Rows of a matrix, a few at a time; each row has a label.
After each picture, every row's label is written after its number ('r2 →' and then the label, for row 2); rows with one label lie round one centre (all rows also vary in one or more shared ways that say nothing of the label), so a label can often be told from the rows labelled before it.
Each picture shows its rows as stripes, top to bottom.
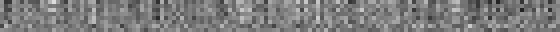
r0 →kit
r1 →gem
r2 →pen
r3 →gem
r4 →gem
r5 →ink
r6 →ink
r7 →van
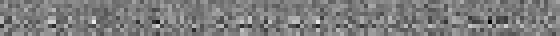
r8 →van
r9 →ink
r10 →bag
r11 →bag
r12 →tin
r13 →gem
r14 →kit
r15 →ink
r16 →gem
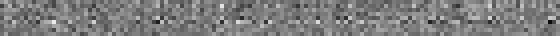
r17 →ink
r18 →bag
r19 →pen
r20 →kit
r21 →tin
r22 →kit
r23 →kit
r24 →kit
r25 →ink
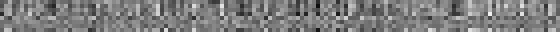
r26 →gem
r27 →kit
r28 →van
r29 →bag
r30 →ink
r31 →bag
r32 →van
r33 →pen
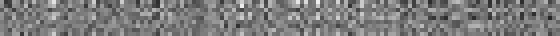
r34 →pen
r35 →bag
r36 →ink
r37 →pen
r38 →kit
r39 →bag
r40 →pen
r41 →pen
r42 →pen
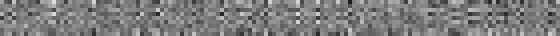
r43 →kit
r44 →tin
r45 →pen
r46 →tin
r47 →bag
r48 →van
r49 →gem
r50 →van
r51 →van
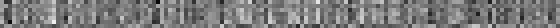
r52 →gem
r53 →tin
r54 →bag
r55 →gem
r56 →pen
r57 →tin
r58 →bag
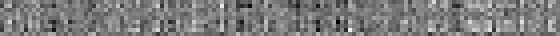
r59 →pen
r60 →bag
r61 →pen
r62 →bag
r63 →gem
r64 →gem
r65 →bag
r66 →tin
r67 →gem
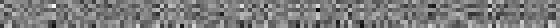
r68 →bag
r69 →bag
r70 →tin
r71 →gem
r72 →bag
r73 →gem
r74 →kit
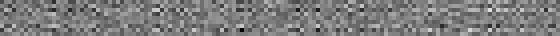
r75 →kit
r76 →ink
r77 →ink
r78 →pen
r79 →bag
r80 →tin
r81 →kit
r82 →kit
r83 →gem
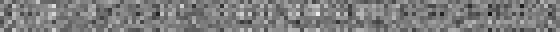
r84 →van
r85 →tin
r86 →bag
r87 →kit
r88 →bag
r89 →bag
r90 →ink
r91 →pen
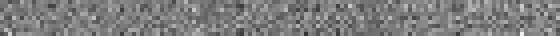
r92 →ink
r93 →gem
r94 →kit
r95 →tin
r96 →pen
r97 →bag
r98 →van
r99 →tin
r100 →gem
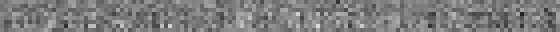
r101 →gem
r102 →tin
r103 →kit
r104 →van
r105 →gem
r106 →kit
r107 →bag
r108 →gem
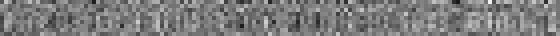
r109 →bag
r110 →tin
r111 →ink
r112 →pen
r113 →kit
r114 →ink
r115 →kit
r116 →ink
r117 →kit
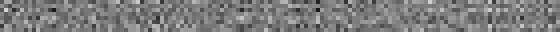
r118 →kit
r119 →tin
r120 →ink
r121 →gem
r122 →kit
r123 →gem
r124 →ink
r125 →tin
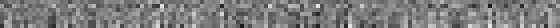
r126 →pen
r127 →gem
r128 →tin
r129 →pen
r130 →gem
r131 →tin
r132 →kit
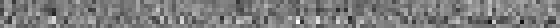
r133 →ink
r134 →tin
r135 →tin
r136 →ink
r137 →tin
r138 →van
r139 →kit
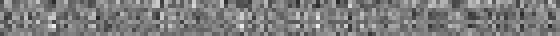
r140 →bag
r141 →pen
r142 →van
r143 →pen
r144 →bag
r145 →bag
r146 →bag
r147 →bag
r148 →gem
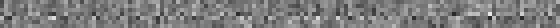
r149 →ink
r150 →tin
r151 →tin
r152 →bag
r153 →pen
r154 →gem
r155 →gem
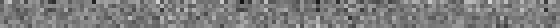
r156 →van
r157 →ink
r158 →kit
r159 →tin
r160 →bag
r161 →gem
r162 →van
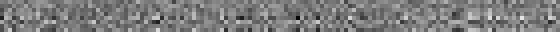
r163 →tin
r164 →bag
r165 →bag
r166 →bag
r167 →ink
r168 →kit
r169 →ink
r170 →bag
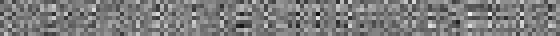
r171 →gem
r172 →kit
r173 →kit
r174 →ink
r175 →van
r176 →bag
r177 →pen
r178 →tin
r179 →ink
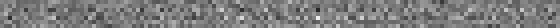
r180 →kit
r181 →pen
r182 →kit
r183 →ink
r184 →ink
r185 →van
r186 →kit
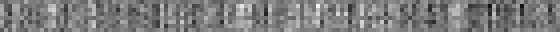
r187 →gem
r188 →van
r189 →pen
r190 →ink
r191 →van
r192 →tin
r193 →gem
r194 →tin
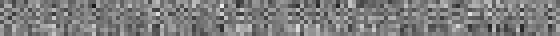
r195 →tin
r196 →bag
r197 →pen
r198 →ink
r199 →ink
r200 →van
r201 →van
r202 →van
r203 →pen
